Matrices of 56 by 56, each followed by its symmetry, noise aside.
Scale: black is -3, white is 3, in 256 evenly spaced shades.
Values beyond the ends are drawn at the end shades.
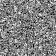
same after a half turn.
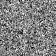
no symmetry.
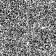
symmetric.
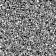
antisymmetric.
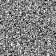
same after a half turn.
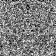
mirrored left to right.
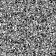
mirrored top to bottom.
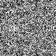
mirrored top to bottom.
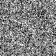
symmetric across the other diagonal.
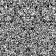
mirrored left to right.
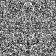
mirrored left to right.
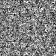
mirrored top to bottom.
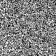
symmetric across the other diagonal.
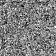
symmetric.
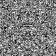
mirrored left to right.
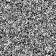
same after a half turn.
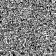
antisymmetric.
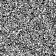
antisymmetric.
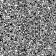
mirrored top to bottom.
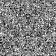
mirrored left to right.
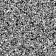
symmetric across the other diagonal.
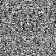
mirrored left to right.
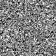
same after a half turn.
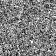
antisymmetric.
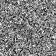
symmetric across the other diagonal.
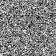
symmetric across the other diagonal.
